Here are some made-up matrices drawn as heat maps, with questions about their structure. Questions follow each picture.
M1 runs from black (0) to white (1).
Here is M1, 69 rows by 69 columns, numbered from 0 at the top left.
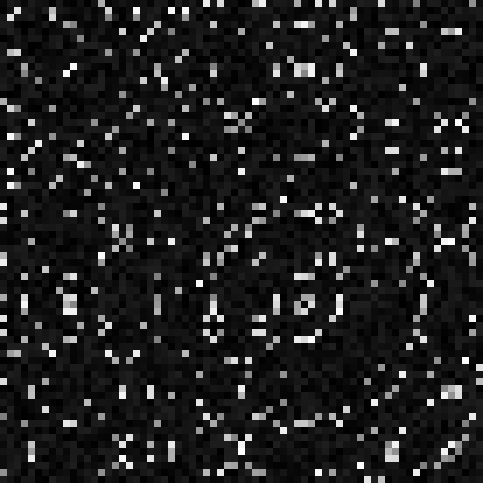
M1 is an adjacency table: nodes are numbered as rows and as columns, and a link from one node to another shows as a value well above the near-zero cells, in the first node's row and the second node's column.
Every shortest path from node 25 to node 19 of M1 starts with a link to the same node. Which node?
node 13
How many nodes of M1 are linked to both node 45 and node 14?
8
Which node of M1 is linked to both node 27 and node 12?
node 23
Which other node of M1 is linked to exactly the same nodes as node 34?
node 65
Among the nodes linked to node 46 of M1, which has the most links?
node 15
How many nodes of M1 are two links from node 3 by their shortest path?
2
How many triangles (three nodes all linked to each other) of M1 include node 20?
3
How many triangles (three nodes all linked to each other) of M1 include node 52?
1
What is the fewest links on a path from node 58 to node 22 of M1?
5
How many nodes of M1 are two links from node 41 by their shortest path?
1
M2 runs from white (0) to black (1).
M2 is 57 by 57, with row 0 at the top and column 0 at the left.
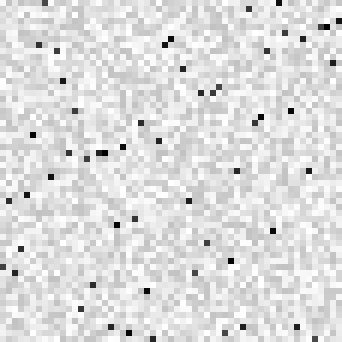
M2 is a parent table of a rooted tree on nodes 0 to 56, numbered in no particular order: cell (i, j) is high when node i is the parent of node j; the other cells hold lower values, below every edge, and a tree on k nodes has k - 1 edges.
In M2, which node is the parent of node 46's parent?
44
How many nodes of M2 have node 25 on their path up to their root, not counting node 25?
4
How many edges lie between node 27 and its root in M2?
5
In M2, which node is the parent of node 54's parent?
32
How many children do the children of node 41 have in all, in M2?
1
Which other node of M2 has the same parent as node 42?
23
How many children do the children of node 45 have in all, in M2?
1
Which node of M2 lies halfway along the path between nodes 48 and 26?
20
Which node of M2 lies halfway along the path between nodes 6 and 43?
10
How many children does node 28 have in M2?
2
